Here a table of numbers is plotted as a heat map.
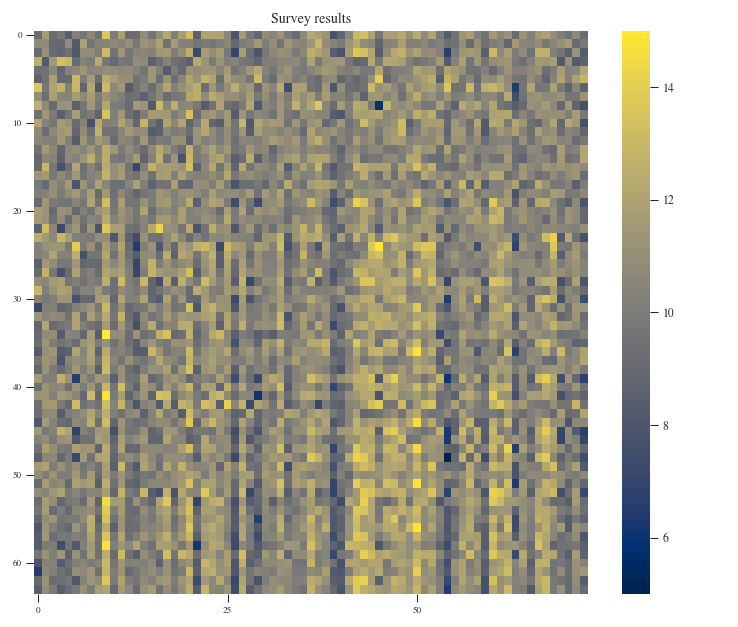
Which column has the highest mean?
9
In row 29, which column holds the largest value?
0
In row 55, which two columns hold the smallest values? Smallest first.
29, 63
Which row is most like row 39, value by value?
45
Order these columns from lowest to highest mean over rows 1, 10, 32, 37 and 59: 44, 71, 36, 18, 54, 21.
54, 21, 18, 71, 36, 44
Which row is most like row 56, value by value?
44
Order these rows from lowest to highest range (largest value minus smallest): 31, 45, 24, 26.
26, 31, 45, 24
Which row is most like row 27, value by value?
15
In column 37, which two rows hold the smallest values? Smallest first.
42, 24
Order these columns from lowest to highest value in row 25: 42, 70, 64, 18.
18, 42, 64, 70
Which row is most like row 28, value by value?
52
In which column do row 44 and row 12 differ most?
20
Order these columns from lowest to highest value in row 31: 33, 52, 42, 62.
33, 52, 42, 62
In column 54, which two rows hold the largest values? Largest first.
6, 5
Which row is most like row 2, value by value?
62
